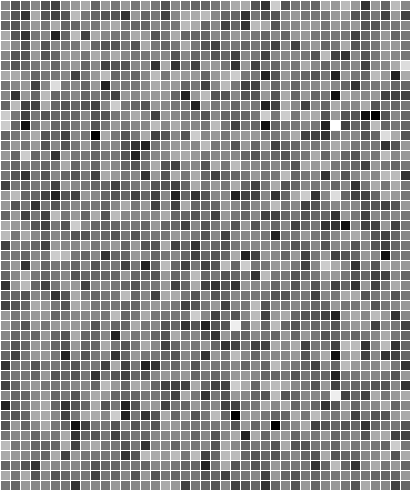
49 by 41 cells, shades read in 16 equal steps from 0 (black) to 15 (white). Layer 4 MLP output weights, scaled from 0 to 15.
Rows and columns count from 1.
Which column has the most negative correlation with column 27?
38
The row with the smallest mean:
20
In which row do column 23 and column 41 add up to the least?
39
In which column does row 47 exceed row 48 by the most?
23
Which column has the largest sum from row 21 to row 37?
8
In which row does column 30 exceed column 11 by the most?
26
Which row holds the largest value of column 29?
12
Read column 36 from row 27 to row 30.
3 5 3 10
